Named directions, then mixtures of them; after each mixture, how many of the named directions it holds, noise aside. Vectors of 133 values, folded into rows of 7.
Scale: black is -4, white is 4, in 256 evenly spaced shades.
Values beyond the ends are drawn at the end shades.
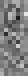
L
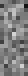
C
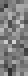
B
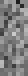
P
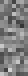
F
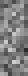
three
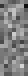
one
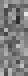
two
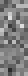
four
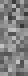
two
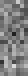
two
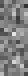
four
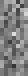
two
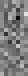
one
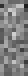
one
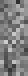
two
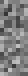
three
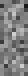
one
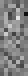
one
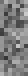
three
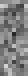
two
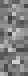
four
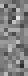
four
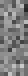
four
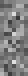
four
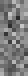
two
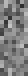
two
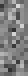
four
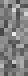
three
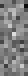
one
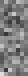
two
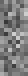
four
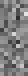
three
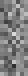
three
